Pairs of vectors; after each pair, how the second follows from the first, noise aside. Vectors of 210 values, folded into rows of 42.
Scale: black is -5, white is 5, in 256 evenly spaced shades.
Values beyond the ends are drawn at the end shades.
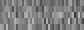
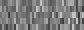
sign-scrambled.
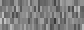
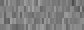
reversed, negated, shrunk.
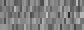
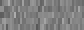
reversed, negated, shrunk.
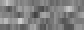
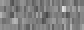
reversed, partly zeroed.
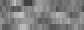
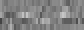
reversed, partly zeroed.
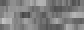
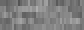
wrapped around, shrunk.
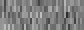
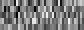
reversed, scaled up.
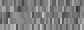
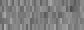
wrapped around, shrunk.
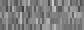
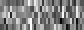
reversed, scaled up.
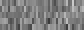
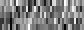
reversed, negated, scaled up.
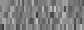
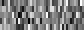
reversed, negated, scaled up.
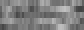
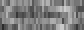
copied.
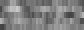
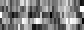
reversed, scaled up.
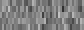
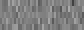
wrapped around, shrunk.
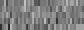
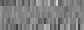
reversed, negated, partly zeroed.
